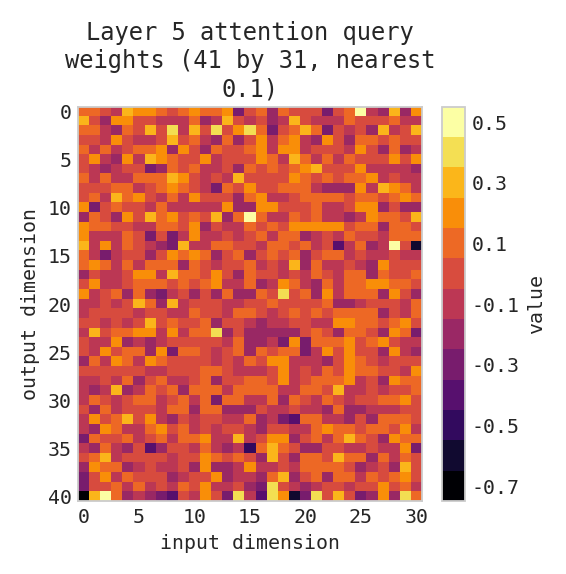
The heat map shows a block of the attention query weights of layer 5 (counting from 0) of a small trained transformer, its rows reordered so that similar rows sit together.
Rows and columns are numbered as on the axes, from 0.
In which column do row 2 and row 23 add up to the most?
12
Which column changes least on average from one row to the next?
11
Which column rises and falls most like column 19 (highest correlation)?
0
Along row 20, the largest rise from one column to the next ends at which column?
8
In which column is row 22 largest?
6
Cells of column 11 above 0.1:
6
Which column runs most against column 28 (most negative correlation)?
23
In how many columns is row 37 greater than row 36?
8
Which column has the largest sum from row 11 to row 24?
28
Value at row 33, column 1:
-0.2
